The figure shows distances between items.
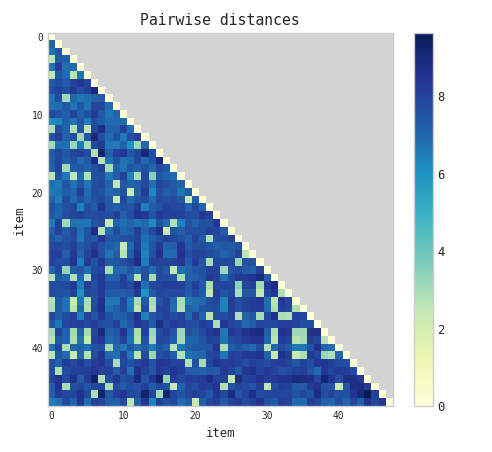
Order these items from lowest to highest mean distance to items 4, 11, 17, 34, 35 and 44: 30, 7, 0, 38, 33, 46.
0, 38, 30, 7, 33, 46
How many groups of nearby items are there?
11
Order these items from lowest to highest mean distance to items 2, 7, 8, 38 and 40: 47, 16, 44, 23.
16, 44, 47, 23
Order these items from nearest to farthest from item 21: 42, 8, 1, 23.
42, 1, 8, 23
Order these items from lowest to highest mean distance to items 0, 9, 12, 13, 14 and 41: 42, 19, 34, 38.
34, 38, 19, 42
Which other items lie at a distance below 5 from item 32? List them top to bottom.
22, 26, 29, 33, 36
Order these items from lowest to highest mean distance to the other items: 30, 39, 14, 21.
14, 39, 30, 21
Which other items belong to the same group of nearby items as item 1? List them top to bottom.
43
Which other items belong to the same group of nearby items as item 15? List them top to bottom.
6, 46
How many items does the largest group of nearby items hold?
12
